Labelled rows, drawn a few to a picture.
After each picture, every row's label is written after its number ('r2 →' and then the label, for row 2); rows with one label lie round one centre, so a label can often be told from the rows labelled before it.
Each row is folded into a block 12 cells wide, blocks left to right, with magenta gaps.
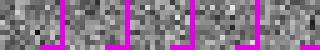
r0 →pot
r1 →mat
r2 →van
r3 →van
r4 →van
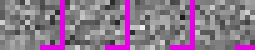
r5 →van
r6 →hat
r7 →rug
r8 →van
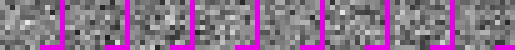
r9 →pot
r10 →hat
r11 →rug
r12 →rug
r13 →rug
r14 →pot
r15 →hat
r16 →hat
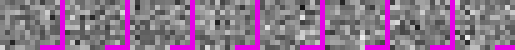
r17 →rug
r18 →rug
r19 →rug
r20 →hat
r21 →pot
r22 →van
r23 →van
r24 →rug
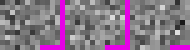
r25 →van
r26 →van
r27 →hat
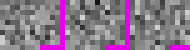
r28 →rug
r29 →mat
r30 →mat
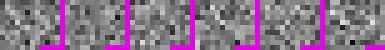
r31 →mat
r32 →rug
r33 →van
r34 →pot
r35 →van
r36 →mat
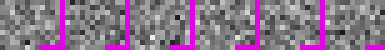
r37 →mat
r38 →van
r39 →hat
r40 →van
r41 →van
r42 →van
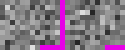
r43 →pot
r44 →rug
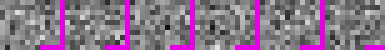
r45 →pot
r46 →pot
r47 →van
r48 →rug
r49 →mat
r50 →hat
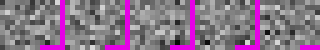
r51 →mat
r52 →mat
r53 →hat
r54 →hat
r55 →van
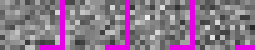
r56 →mat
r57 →pot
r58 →hat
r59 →rug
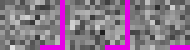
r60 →hat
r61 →pot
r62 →rug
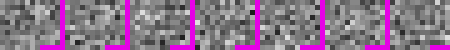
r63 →rug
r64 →rug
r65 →hat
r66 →van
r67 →rug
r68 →pot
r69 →mat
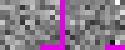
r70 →van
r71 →hat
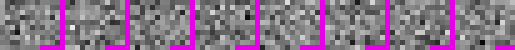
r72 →rug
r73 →hat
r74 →pot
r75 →rug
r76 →van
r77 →mat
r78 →hat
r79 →mat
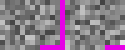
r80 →rug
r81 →pot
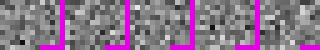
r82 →hat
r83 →pot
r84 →van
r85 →rug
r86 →rug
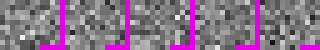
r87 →hat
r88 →van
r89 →van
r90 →hat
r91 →rug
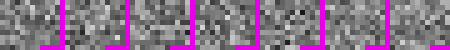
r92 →van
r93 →rug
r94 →mat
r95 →van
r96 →mat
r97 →van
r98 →van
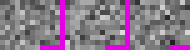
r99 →pot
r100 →pot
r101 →hat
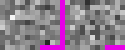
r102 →hat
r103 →rug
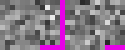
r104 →pot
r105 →van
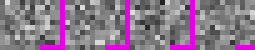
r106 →mat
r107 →van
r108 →rug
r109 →rug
